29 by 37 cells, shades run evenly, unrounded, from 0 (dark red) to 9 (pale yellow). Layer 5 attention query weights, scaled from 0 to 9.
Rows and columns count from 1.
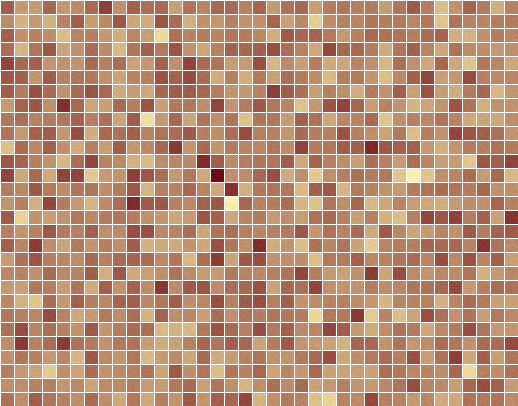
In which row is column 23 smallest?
21
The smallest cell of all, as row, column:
13, 16
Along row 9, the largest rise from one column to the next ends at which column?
11
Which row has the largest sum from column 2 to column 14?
3
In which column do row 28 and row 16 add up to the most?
2
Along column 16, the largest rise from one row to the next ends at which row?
14
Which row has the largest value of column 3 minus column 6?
22
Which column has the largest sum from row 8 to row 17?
30
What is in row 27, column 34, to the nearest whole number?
8
